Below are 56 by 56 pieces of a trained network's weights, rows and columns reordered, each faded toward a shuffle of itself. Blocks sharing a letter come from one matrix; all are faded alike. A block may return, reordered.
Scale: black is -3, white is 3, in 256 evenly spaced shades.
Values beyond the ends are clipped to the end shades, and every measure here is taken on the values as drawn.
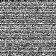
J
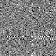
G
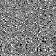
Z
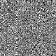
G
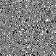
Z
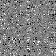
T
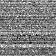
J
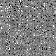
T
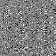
T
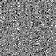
Z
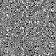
Z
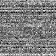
J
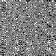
Z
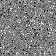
T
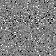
T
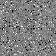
T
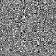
G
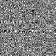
G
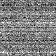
J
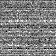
J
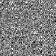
G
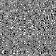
Z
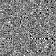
G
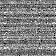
J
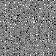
T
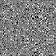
Z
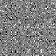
Z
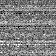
J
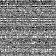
J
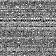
J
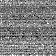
J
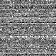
J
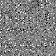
Z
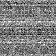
J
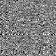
G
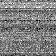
J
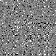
T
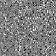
Z
